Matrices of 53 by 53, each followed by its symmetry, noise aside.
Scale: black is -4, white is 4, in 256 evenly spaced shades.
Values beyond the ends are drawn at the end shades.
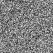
symmetric.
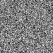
no symmetry.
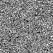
same after a half turn.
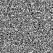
no symmetry.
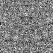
mirrored left to right.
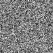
no symmetry.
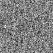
mirrored top to bottom.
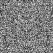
mirrored left to right.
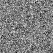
symmetric.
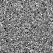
mirrored left to right.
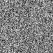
same after a half turn.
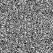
mirrored top to bottom.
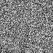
no symmetry.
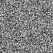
no symmetry.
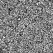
symmetric.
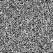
same after a half turn.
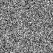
symmetric across the other diagonal.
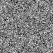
same after a half turn.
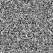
mirrored left to right.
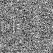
mirrored top to bottom.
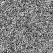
symmetric.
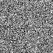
symmetric across the other diagonal.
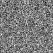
mirrored left to right.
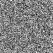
symmetric across the other diagonal.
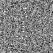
mirrored top to bottom.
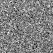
symmetric.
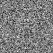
mirrored left to right.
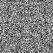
mirrored left to right.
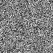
no symmetry.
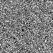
symmetric across the other diagonal.
